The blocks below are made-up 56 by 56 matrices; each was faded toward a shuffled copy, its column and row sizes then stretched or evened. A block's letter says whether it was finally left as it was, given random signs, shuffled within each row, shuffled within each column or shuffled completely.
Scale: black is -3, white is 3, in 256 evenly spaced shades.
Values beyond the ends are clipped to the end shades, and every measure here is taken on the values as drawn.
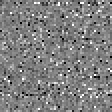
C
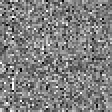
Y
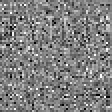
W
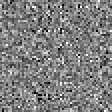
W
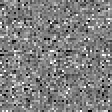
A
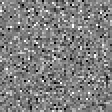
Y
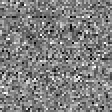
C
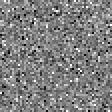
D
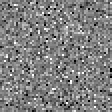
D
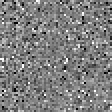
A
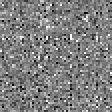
A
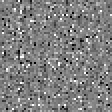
Y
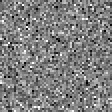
D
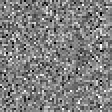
Y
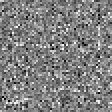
A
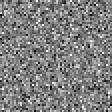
D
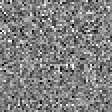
A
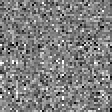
A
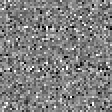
C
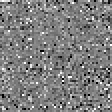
A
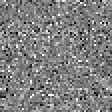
C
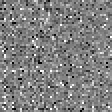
A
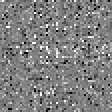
A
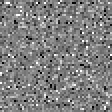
C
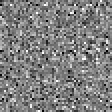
W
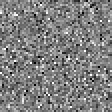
D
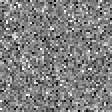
D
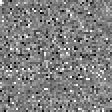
C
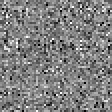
A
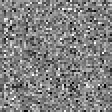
A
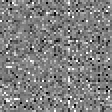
W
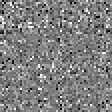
W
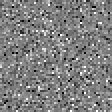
D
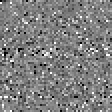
C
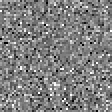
C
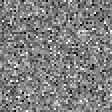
D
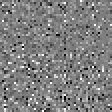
W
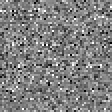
C
